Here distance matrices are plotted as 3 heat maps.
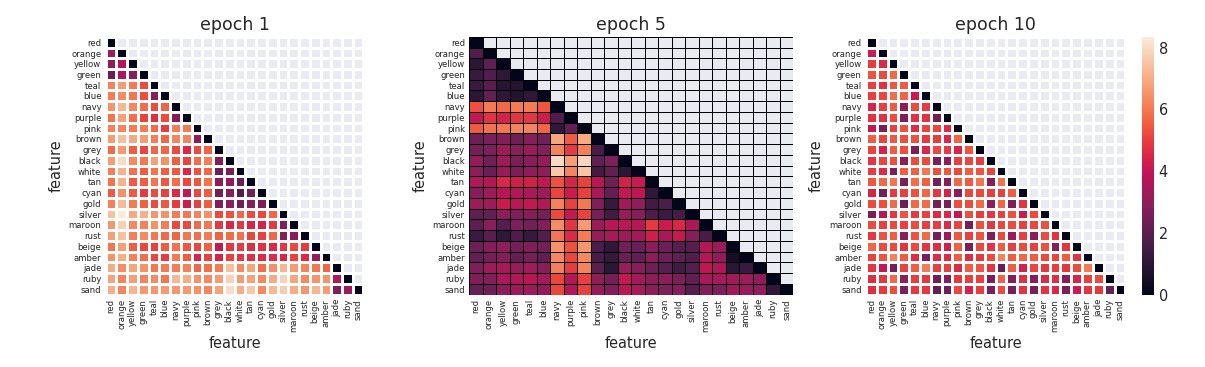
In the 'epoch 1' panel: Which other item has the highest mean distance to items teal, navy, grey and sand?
orange
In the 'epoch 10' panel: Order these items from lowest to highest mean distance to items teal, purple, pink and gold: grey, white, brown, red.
grey, red, brown, white
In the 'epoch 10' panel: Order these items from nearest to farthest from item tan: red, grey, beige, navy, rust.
navy, rust, beige, red, grey
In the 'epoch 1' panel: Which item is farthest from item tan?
sand
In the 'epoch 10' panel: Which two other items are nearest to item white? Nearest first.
jade, yellow
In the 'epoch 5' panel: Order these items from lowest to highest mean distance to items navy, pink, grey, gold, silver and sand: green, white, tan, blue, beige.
tan, beige, blue, green, white
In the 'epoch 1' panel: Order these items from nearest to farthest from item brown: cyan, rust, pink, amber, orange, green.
pink, amber, cyan, rust, green, orange
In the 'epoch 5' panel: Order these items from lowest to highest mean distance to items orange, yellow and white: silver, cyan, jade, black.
black, silver, jade, cyan
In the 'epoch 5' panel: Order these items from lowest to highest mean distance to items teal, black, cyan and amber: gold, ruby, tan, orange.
orange, gold, tan, ruby
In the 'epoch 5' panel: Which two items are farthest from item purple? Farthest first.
black, white
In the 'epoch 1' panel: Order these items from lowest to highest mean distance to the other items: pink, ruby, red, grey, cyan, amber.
cyan, grey, amber, pink, red, ruby
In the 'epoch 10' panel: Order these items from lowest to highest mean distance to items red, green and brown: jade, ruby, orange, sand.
sand, ruby, orange, jade
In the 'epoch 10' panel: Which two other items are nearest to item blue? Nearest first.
amber, teal
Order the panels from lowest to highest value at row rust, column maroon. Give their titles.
epoch 5, epoch 1, epoch 10
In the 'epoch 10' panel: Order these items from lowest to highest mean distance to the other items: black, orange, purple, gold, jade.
purple, black, gold, orange, jade
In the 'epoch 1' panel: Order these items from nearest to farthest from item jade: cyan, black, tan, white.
cyan, white, tan, black
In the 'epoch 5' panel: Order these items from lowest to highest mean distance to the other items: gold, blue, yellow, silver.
silver, blue, yellow, gold
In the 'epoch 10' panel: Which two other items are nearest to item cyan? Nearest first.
orange, pink
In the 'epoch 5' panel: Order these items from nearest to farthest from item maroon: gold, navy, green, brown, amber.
green, brown, amber, gold, navy
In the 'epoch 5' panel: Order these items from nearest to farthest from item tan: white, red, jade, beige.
jade, beige, red, white
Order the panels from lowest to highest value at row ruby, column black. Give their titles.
epoch 10, epoch 5, epoch 1
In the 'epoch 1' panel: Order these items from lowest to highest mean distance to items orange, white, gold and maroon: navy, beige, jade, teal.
beige, navy, teal, jade
